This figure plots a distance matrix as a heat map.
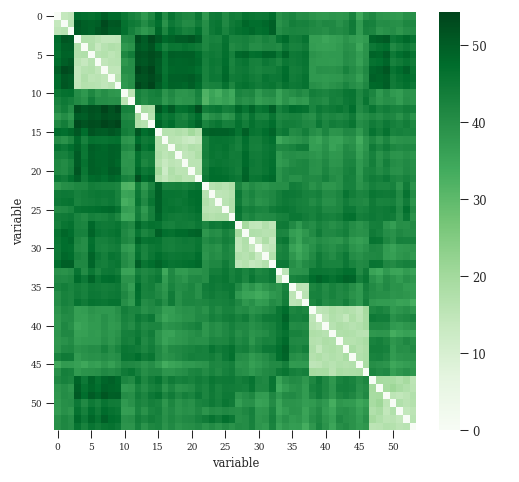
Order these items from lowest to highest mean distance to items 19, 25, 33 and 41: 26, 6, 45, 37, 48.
45, 26, 48, 37, 6
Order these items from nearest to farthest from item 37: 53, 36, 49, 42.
36, 53, 49, 42
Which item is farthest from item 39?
34
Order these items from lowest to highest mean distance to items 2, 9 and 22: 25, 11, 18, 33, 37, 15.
25, 11, 33, 37, 18, 15
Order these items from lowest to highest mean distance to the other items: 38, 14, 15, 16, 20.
38, 16, 20, 15, 14
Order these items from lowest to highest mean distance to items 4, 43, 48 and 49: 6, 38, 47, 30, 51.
51, 47, 38, 6, 30
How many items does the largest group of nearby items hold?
9
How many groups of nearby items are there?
11
